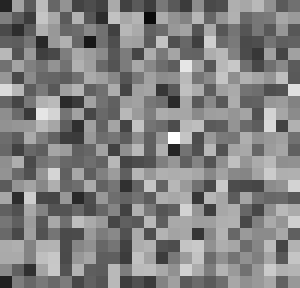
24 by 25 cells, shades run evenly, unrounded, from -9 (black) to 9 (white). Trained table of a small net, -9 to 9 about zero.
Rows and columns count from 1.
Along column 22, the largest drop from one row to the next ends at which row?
16
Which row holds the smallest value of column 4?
4
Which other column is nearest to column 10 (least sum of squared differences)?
22
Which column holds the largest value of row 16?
25
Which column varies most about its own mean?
15
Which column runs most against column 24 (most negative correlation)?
2
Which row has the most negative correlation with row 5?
1
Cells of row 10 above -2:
21
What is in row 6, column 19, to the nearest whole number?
4
